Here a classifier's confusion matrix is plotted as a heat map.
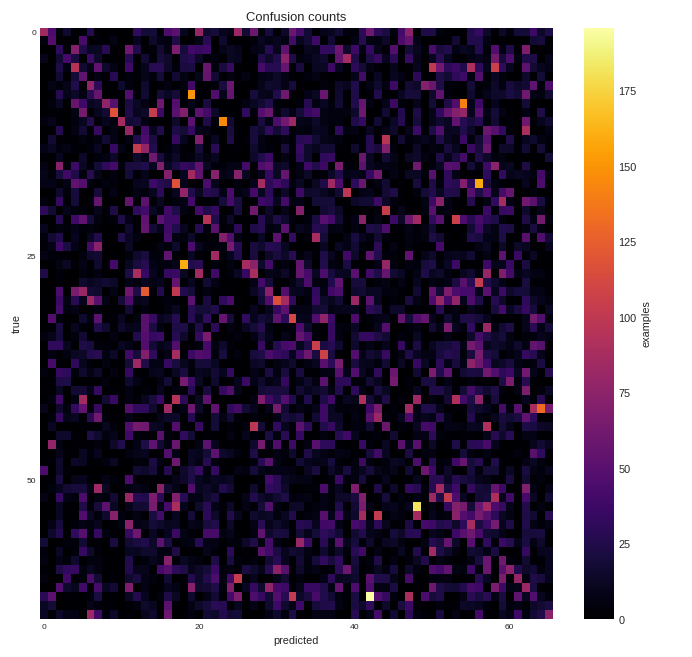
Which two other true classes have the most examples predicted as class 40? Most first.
30, 51
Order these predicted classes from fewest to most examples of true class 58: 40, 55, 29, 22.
22, 55, 40, 29
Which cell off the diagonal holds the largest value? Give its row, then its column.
63, 42
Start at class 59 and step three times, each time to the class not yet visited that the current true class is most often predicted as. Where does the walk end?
51
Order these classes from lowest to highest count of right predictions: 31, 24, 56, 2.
2, 56, 31, 24
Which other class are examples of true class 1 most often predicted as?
47
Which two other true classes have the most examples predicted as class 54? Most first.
8, 9
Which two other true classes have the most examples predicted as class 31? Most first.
30, 3
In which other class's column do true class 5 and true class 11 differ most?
62
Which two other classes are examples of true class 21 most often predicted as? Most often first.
53, 48
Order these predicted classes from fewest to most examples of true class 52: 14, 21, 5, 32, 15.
32, 21, 15, 5, 14
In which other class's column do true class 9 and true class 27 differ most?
14
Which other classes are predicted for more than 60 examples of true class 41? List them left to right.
5, 17, 28, 48, 53, 56
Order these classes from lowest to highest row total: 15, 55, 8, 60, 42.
8, 55, 60, 15, 42
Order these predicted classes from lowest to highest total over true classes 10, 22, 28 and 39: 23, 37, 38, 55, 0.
0, 37, 55, 38, 23
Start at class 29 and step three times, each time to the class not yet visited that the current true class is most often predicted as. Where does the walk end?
44
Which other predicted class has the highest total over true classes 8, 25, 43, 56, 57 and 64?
54
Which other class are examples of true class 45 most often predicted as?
15
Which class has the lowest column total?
10
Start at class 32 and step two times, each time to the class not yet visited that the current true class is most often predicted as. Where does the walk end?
17
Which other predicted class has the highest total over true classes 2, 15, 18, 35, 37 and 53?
48
